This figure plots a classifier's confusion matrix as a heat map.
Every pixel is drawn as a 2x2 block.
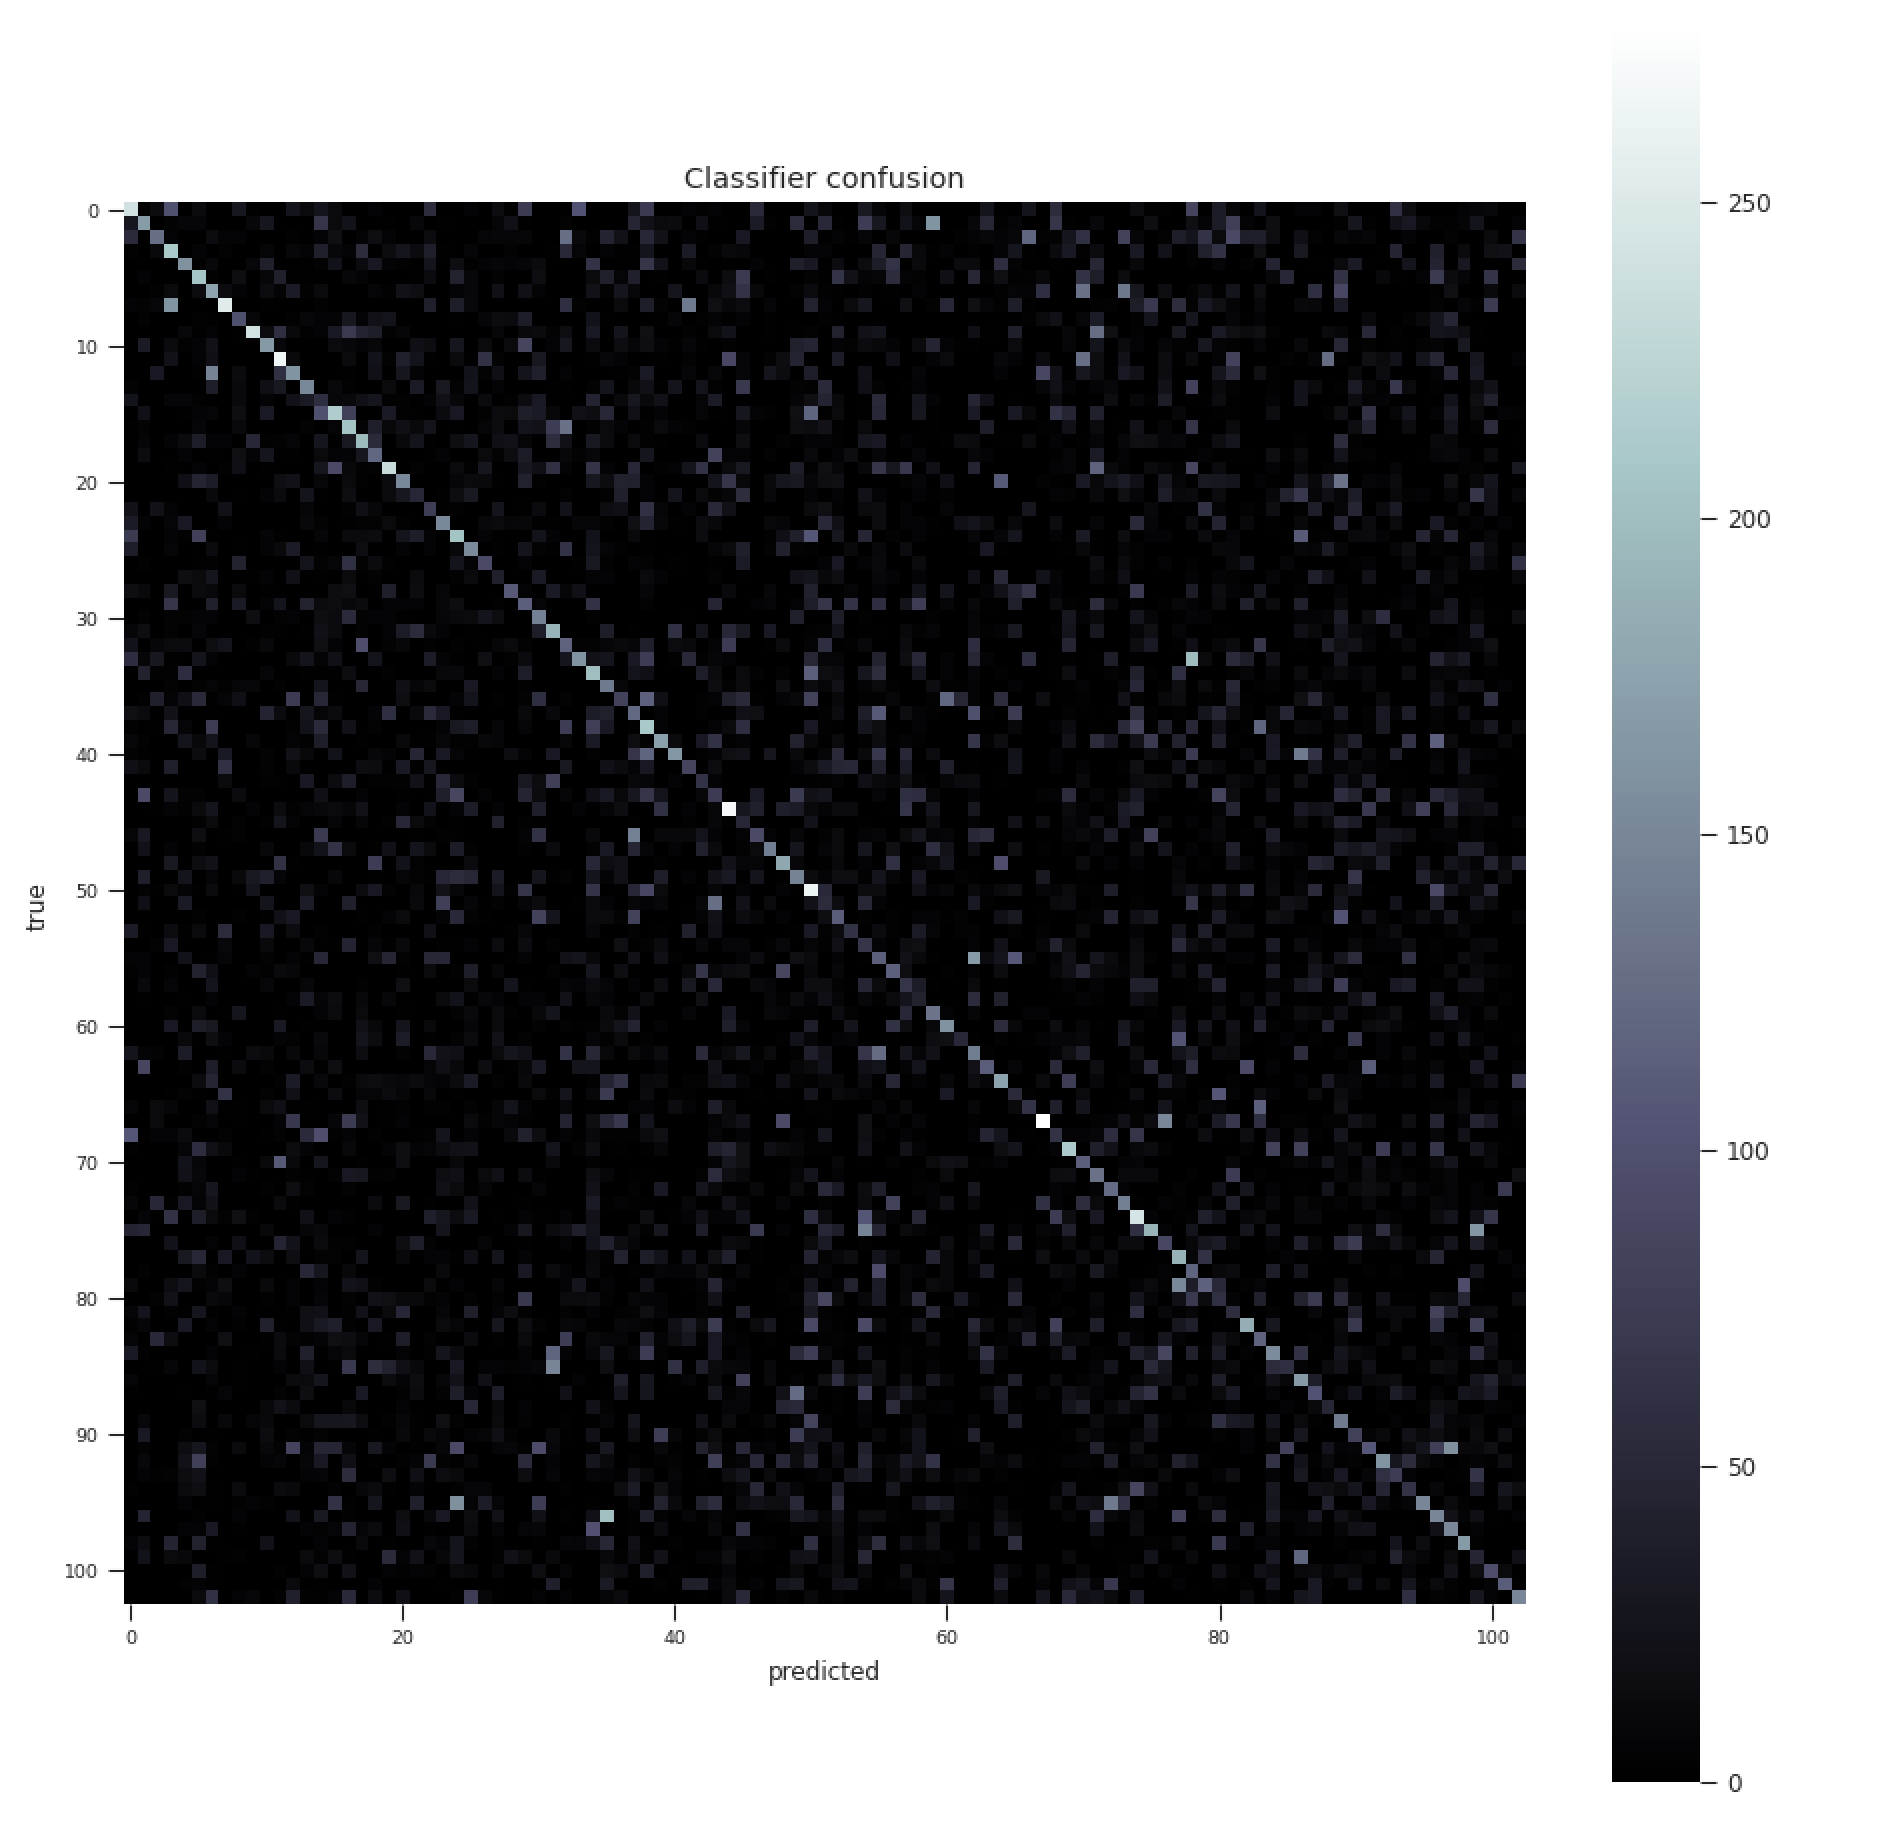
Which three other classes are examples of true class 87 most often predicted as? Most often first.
49, 54, 75
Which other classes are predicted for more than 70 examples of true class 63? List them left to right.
1, 82, 91
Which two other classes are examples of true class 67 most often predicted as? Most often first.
76, 48
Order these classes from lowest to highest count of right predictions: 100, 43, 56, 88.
88, 43, 100, 56
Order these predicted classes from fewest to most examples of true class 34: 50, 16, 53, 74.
53, 16, 74, 50
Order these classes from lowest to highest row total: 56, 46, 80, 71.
71, 56, 46, 80
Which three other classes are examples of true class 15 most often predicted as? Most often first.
50, 14, 16
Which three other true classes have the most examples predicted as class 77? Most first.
79, 61, 96
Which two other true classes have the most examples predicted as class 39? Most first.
90, 44
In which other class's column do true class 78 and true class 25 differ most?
55
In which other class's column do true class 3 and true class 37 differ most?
62
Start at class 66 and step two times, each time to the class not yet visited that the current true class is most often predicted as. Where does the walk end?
32
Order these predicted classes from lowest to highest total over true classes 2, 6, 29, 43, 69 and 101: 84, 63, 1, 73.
63, 1, 84, 73
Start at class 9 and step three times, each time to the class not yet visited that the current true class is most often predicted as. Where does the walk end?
96
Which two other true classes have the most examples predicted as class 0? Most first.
68, 24
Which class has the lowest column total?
61
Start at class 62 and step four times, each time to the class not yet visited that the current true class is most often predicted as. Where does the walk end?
51
